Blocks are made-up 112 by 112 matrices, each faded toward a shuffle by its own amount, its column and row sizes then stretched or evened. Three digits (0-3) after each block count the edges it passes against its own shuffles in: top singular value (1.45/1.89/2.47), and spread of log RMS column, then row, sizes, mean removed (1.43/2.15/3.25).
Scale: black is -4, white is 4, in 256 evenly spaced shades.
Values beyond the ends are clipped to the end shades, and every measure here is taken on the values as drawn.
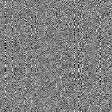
3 3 0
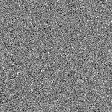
1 0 0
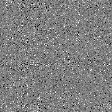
1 2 1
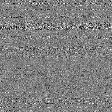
1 0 3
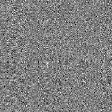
2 2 0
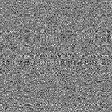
3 0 2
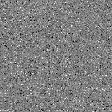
2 0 1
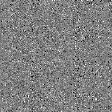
0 2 1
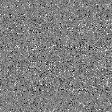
1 1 2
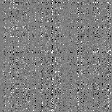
2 3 2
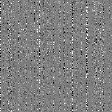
1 3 1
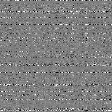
2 1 3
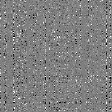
2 3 1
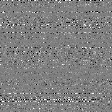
2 0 3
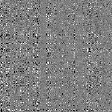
2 3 2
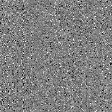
1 2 0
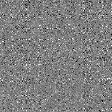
2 2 2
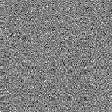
3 0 0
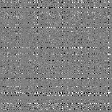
3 2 3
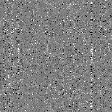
2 2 1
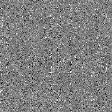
1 2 1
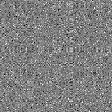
3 0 1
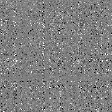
0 2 2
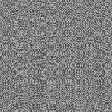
3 1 0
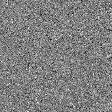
0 1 0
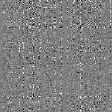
2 3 2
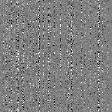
2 3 1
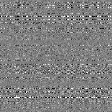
3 1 3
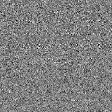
1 1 2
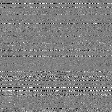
3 0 3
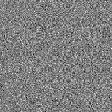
3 0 0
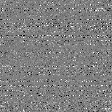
1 1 3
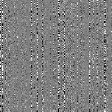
3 3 0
